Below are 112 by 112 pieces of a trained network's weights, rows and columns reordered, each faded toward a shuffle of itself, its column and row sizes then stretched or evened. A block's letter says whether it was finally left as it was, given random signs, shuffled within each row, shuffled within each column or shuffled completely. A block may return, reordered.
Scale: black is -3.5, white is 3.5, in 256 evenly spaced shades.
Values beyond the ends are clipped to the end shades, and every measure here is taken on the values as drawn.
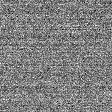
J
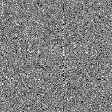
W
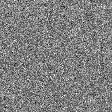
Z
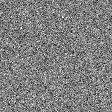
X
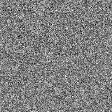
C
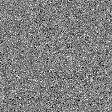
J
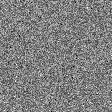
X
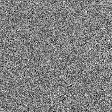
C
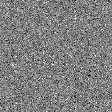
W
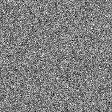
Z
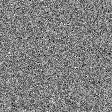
X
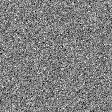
X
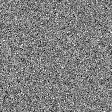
X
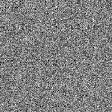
W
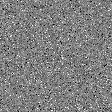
X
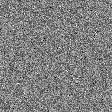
X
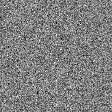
Z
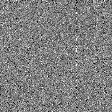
C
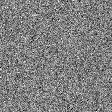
X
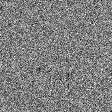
Z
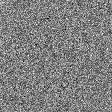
X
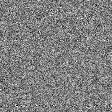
J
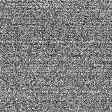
J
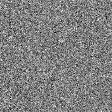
Z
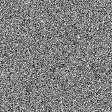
Z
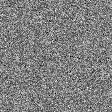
X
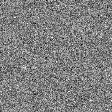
C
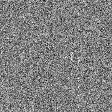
Z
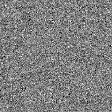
W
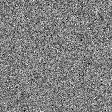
X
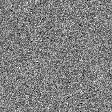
Z
